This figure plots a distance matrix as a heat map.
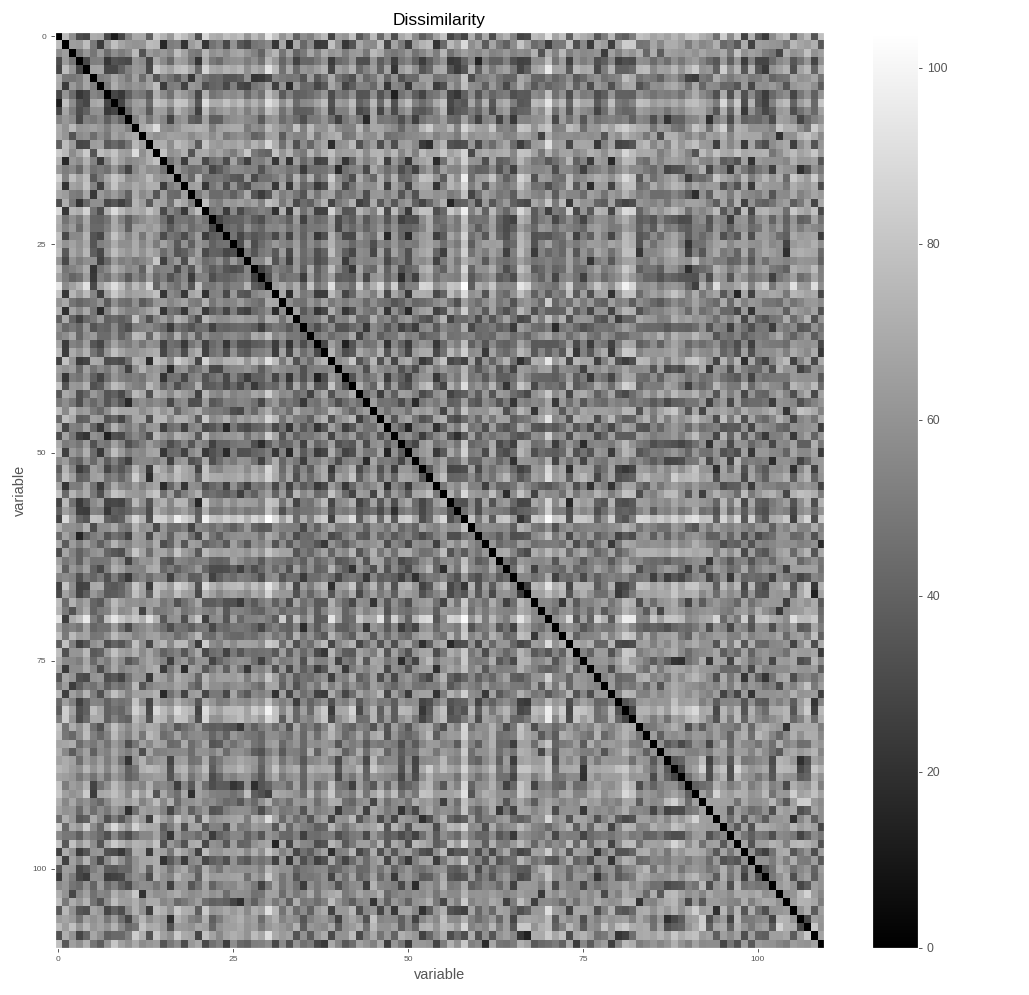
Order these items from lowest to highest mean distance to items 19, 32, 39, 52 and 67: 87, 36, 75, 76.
36, 87, 75, 76
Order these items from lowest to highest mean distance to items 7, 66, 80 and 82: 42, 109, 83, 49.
49, 109, 83, 42
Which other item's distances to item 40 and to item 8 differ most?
0
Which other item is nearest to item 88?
75
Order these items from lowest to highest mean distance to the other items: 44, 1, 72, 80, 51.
44, 51, 80, 1, 72
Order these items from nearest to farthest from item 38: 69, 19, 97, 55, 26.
97, 26, 55, 69, 19
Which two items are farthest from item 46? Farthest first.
70, 30
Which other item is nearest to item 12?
103
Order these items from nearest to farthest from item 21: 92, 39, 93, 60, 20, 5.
5, 92, 93, 60, 20, 39
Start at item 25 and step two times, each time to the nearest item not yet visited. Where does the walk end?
28
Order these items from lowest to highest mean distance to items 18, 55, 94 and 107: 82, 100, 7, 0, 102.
7, 102, 100, 82, 0
